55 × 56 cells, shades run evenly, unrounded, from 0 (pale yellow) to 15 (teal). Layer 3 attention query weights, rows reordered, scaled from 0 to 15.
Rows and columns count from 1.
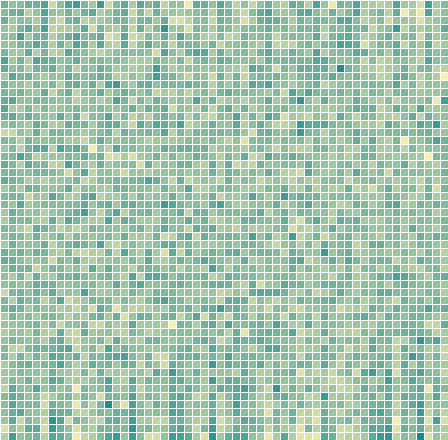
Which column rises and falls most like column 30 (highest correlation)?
14
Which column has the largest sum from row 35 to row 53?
53
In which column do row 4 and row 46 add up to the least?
24
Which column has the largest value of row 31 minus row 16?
48
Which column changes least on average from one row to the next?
44
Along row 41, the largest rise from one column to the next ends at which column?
23
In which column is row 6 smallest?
46
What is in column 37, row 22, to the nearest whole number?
4
